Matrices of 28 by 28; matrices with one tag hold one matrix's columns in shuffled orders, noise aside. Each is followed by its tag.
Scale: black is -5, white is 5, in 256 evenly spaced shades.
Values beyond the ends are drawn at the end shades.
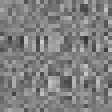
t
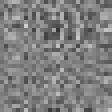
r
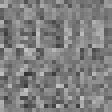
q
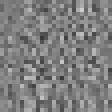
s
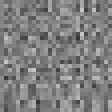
s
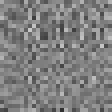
r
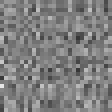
s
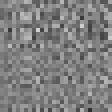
r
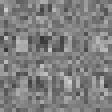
t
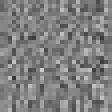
s
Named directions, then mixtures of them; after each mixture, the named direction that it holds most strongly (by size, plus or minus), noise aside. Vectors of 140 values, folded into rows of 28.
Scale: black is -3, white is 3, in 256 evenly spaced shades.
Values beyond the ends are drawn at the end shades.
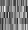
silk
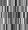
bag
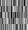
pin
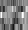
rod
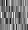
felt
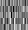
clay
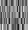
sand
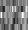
rod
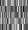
sand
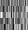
clay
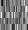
felt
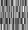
sand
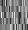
felt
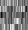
rod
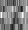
rod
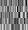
sand
